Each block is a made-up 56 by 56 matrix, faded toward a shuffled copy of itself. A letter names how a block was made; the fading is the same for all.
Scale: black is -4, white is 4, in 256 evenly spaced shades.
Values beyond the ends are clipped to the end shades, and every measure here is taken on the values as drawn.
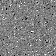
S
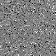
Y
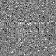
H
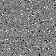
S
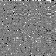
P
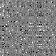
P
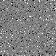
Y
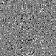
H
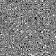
H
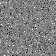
S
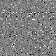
Y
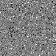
H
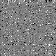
Y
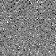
H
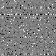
P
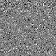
H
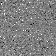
S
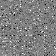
Y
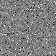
S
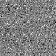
H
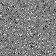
S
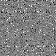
Y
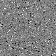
S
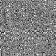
H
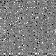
Y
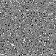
Y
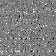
Y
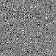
H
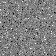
S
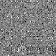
H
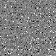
Y
